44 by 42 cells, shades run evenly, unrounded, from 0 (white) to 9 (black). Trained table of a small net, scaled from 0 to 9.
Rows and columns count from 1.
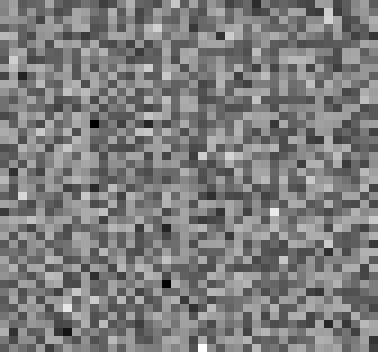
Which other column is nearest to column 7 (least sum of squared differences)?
28
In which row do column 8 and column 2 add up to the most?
42
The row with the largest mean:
1
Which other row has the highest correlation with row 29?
5
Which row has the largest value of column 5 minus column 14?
38
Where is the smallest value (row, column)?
44, 23
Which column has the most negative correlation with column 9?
20
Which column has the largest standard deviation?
19
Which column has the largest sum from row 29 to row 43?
16
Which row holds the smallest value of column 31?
27
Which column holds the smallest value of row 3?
37
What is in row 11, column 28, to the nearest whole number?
7
